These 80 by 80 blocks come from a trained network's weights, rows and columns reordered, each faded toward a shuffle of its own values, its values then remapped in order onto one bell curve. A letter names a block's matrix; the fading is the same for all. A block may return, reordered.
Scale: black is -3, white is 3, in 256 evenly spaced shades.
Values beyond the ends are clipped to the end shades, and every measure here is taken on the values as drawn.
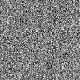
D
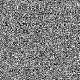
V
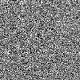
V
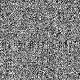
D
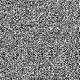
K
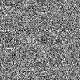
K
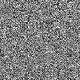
K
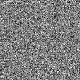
V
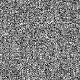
D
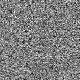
V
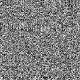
K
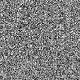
V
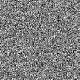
K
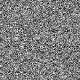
K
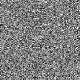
K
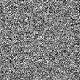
K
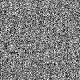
V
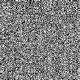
D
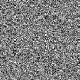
K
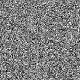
D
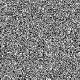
V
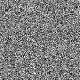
D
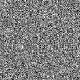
K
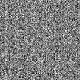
D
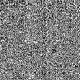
D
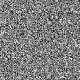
V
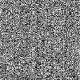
D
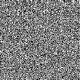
D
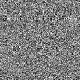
K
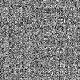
D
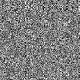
K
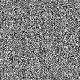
D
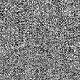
K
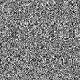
K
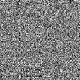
K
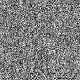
D
